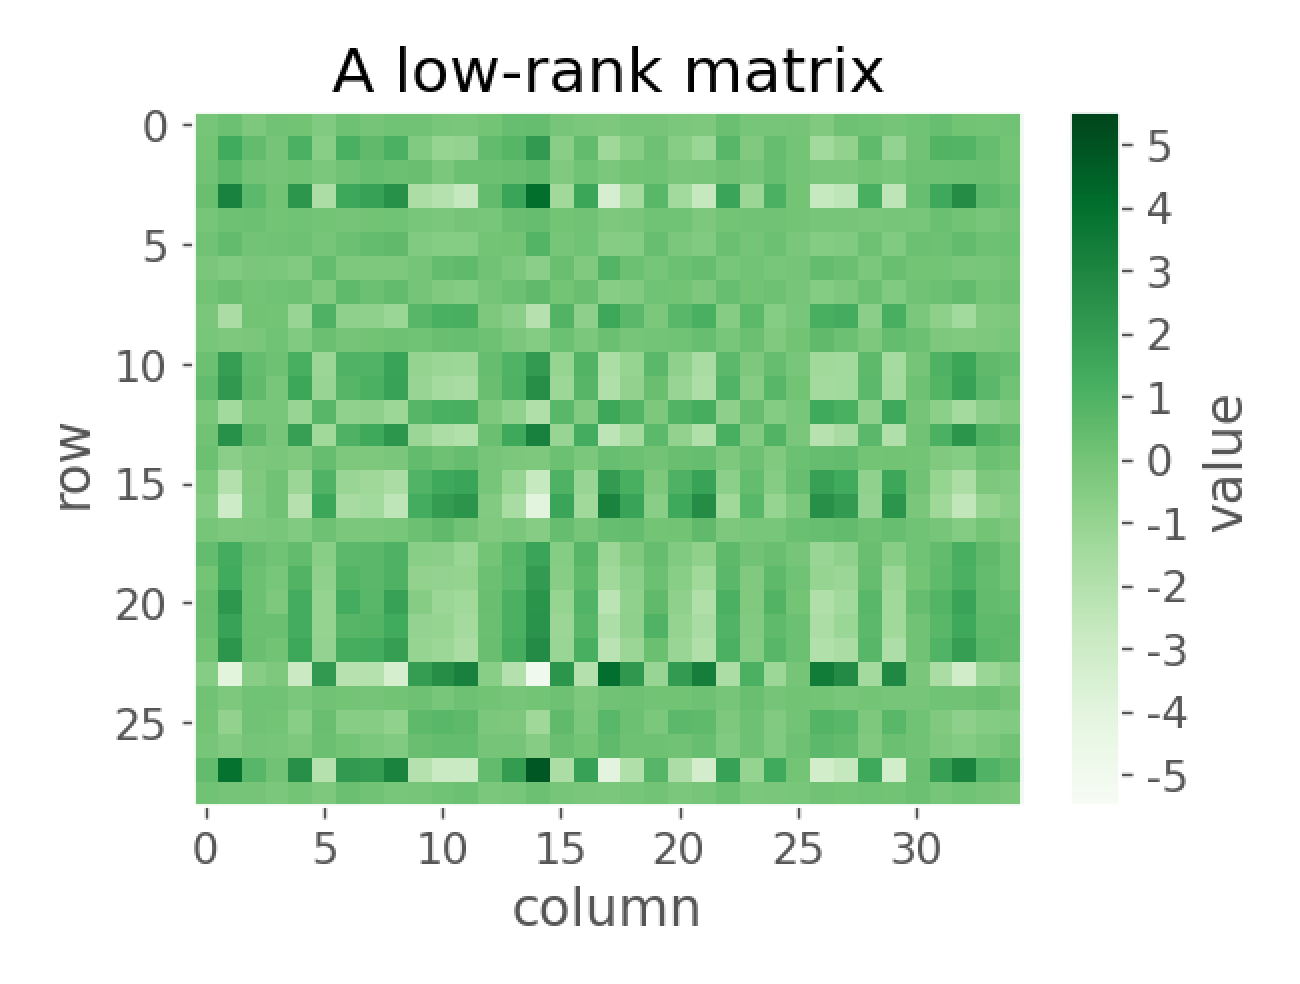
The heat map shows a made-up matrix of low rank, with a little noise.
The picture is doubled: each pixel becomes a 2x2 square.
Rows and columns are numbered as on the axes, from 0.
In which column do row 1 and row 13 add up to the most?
14
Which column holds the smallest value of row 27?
17
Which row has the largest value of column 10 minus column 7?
23
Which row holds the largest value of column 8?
27
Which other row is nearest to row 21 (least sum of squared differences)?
10
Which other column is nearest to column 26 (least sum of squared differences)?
21
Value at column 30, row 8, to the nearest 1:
0
